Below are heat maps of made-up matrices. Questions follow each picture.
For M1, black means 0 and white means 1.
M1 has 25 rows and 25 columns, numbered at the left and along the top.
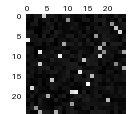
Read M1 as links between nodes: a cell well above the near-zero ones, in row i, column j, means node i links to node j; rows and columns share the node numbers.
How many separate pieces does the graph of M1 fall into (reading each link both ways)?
3
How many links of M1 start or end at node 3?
4
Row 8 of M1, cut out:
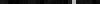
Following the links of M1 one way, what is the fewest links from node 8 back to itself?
4
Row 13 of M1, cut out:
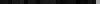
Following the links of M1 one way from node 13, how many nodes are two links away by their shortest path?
2
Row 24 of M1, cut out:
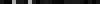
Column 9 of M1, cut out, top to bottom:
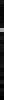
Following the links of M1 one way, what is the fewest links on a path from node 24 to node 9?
2
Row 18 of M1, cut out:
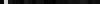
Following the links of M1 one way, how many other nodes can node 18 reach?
3
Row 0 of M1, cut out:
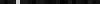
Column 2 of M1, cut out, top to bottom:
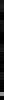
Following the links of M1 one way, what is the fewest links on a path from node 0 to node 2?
3
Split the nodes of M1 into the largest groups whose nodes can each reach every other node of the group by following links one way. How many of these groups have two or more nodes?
3
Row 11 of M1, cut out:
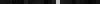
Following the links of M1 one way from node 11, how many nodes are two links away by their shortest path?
1
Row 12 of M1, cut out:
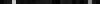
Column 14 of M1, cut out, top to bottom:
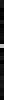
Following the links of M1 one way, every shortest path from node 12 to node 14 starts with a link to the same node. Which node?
node 22
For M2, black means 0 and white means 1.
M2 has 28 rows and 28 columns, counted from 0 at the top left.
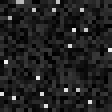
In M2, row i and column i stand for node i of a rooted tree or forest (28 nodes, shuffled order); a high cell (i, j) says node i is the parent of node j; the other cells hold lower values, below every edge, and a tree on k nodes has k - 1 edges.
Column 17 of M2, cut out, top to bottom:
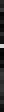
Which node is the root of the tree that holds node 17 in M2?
26
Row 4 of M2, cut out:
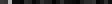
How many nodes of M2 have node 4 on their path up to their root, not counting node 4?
4
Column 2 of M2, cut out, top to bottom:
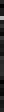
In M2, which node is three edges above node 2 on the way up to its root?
23
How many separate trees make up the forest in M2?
8
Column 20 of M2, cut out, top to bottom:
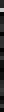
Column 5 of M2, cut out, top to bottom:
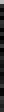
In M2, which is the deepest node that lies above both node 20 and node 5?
0
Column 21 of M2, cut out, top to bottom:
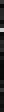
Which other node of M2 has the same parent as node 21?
18
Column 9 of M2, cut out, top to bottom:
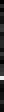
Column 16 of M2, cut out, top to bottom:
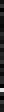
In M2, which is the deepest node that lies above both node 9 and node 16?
22
